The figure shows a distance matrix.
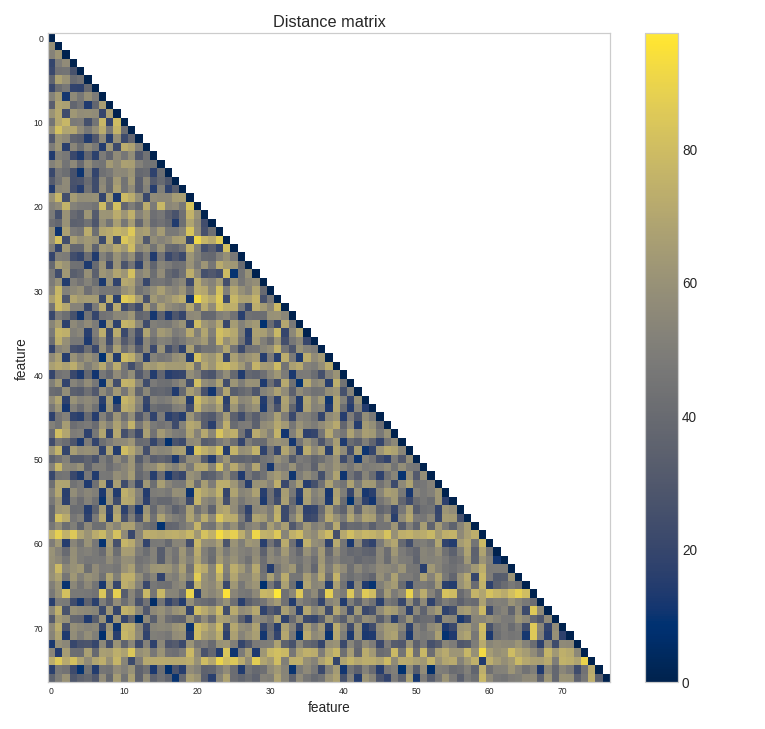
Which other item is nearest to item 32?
47
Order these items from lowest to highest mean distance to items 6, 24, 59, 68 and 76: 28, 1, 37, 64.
37, 64, 28, 1
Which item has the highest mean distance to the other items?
59
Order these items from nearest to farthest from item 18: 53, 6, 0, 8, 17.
0, 6, 17, 8, 53
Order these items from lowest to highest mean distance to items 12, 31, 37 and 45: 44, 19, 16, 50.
16, 50, 44, 19
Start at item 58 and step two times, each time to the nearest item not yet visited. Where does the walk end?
64
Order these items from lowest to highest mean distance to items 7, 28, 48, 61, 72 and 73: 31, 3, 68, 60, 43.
3, 60, 43, 68, 31
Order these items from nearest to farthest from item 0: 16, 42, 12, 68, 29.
16, 12, 42, 29, 68
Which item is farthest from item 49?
66
